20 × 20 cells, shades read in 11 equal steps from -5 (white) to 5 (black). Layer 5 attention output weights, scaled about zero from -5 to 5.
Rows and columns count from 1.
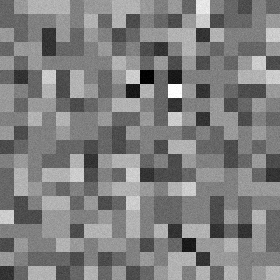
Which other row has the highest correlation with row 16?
10
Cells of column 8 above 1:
2
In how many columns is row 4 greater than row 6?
9
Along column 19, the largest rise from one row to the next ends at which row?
7
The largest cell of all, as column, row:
11, 6
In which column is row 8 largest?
13
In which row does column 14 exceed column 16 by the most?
18
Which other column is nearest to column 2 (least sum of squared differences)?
8
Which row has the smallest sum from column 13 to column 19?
14
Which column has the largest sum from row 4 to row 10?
15
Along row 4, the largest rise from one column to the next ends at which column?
4
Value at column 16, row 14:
0
